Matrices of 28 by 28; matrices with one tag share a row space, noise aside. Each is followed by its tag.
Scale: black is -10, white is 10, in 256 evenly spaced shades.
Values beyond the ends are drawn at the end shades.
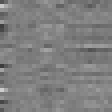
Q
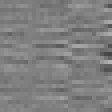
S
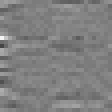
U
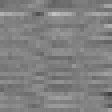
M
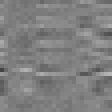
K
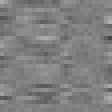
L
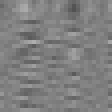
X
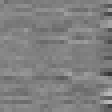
S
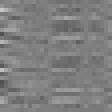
U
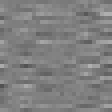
K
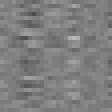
X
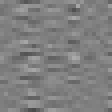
X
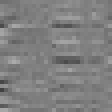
U
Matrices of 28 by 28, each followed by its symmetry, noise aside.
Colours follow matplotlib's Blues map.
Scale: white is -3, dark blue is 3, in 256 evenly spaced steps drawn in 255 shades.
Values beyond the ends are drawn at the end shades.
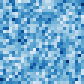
same after a half turn.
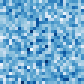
same after a half turn.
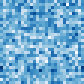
mirrored left to right.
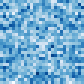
mirrored left to right.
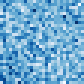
symmetric across the other diagonal.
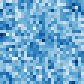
symmetric across the other diagonal.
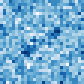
same after a half turn.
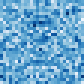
mirrored left to right.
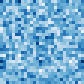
mirrored left to right.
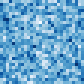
same after a half turn.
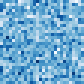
no symmetry.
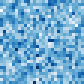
no symmetry.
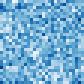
symmetric across the other diagonal.
